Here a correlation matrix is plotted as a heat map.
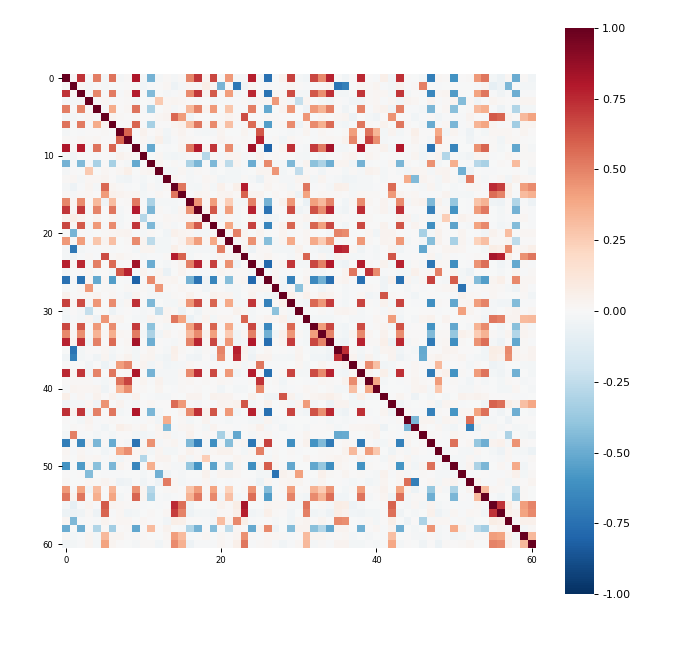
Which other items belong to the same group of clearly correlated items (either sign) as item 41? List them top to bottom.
28
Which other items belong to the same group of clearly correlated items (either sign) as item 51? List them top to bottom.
3, 12, 27, 30
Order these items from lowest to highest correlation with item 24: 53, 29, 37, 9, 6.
37, 53, 6, 29, 9
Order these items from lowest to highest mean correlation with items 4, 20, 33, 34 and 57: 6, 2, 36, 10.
10, 36, 6, 2
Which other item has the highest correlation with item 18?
49
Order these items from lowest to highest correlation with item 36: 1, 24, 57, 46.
1, 46, 24, 57
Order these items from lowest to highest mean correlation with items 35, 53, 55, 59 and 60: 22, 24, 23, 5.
24, 22, 5, 23
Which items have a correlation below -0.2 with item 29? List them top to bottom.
11, 26, 47, 50, 58
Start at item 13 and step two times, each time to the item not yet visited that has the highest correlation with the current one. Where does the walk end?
44
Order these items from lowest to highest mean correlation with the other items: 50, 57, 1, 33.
50, 1, 57, 33
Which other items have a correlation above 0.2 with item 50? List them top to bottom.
11, 26, 47, 58
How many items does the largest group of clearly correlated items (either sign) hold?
23
